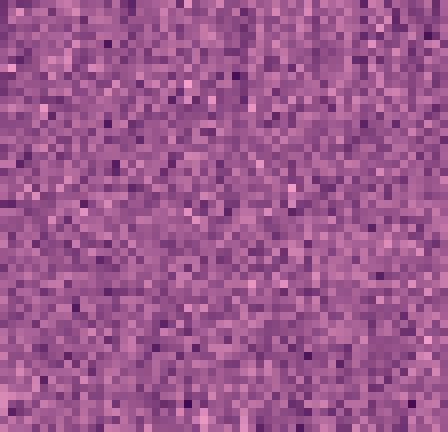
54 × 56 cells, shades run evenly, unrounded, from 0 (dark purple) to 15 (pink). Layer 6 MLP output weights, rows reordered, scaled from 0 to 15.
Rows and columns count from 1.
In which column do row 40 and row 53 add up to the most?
31
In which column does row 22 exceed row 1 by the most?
17
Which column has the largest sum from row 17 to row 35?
52
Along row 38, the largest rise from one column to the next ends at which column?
48
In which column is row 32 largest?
53
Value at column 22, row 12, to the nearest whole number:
9
